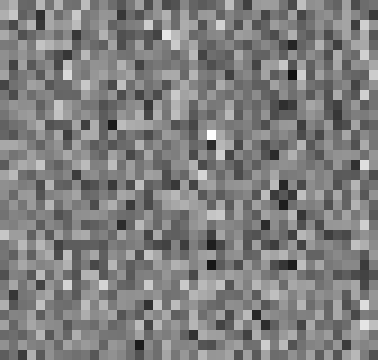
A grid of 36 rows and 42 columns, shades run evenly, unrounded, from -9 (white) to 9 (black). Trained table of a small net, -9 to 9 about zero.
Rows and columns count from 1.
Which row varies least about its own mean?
30
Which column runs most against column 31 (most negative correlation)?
20
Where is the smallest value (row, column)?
14, 24
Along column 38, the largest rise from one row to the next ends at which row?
11
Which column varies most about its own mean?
41
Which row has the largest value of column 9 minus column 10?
28
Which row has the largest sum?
25
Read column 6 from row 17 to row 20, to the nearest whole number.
1 0 -4 0
